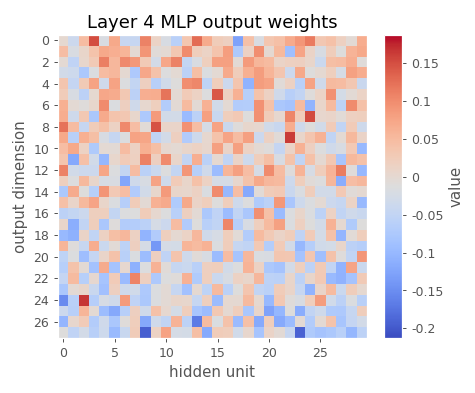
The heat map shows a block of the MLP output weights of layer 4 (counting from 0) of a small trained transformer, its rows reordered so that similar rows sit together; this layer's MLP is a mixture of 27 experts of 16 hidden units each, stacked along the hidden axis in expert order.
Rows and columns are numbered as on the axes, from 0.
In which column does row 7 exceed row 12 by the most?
24
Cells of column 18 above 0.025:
11
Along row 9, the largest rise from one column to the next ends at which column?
22
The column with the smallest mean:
27
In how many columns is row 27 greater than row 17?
12
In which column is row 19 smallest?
9
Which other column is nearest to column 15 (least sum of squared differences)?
10
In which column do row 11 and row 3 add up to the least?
1
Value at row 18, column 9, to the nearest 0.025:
-0.075
